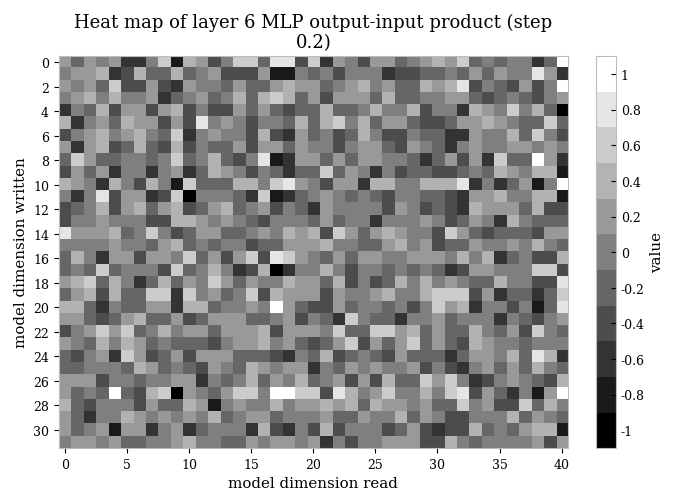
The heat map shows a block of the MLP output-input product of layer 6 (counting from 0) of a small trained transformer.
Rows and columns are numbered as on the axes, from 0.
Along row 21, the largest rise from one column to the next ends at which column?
23
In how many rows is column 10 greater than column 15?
10
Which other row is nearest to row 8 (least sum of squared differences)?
1
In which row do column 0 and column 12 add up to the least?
4
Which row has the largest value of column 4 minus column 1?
27
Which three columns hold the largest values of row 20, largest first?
17, 40, 30
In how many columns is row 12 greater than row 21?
17
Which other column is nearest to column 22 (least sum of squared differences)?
26
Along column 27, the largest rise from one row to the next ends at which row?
22
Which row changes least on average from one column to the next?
15
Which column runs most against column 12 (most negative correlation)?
14
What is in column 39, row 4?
-0.2
